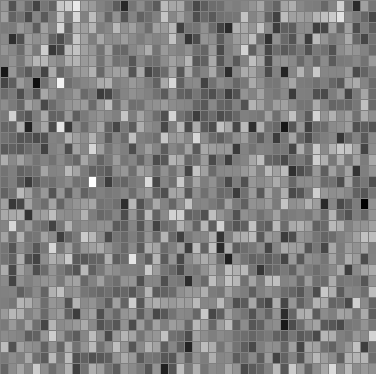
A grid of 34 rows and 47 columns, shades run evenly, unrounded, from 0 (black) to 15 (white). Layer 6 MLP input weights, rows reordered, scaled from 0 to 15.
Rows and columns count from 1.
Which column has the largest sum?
12
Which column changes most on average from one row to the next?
40
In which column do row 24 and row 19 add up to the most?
17
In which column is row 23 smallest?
28
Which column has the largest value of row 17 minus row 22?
23
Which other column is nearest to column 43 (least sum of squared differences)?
38
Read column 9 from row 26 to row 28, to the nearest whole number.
9 8 5
